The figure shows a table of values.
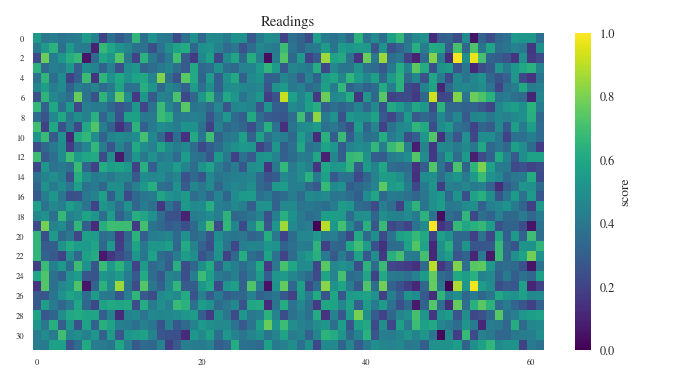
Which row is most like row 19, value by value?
23
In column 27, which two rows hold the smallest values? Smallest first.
11, 7
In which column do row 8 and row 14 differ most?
34
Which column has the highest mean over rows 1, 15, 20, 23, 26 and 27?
51
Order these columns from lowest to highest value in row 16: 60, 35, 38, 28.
38, 28, 35, 60
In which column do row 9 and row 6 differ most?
30
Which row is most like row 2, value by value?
25
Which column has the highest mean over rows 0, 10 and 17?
21
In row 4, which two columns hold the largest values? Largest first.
15, 18
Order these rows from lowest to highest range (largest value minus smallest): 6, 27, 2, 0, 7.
7, 0, 27, 6, 2
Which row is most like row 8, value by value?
26
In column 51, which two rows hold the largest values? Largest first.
2, 25
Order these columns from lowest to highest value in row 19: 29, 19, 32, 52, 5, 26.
19, 32, 26, 29, 52, 5
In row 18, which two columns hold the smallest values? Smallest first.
49, 18
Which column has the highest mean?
35
